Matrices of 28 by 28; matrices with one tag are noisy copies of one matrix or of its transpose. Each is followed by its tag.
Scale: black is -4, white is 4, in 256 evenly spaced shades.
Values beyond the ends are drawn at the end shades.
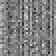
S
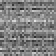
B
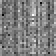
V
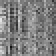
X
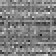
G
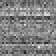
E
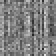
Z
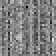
B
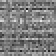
B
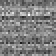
E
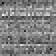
E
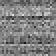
E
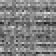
G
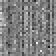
S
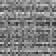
G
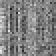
X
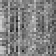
X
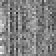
X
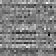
Z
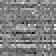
Z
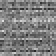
B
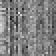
X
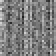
S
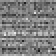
V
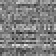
Z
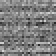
G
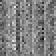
E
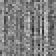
Z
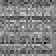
E
